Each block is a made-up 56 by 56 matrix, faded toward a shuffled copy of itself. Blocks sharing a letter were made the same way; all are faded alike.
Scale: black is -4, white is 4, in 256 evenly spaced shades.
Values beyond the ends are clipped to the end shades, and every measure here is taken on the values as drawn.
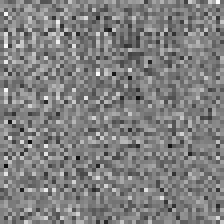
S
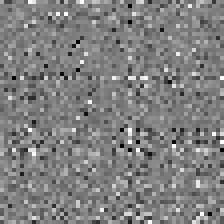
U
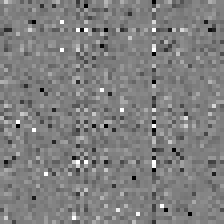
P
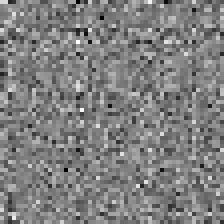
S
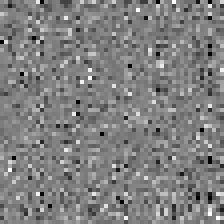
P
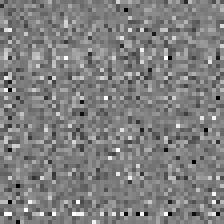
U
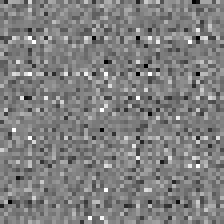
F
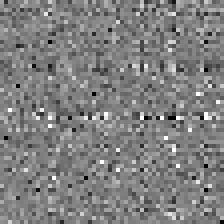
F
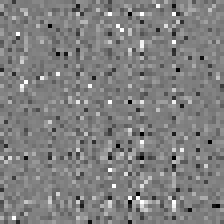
P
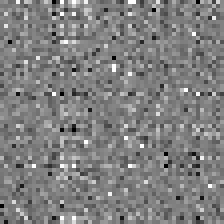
U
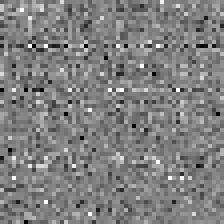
U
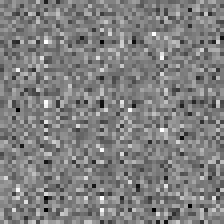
S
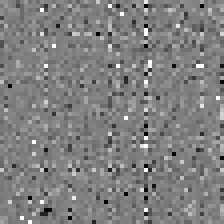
P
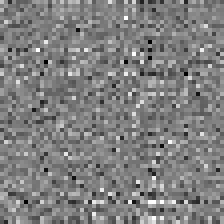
F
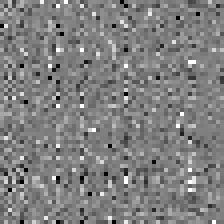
P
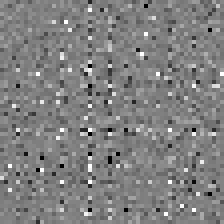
P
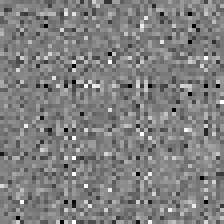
U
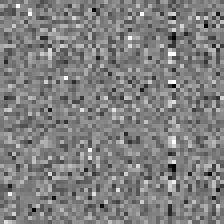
S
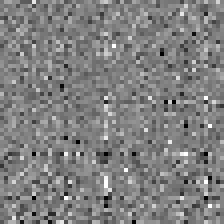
U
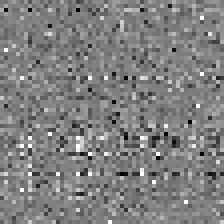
U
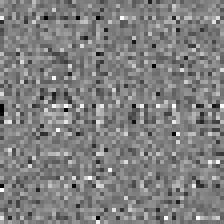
F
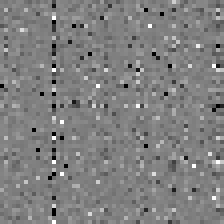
P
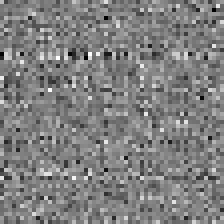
S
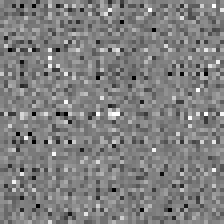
U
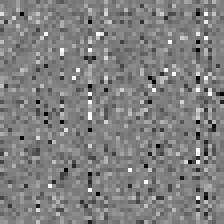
P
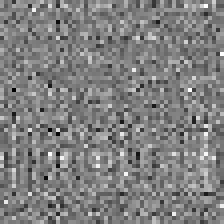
S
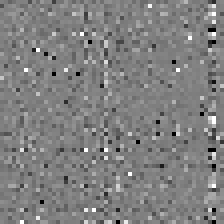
P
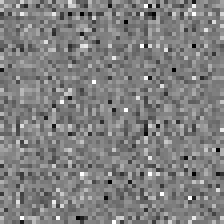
U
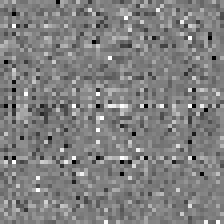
U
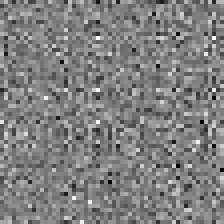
S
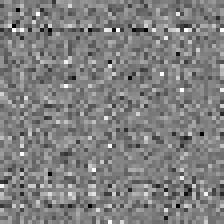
F
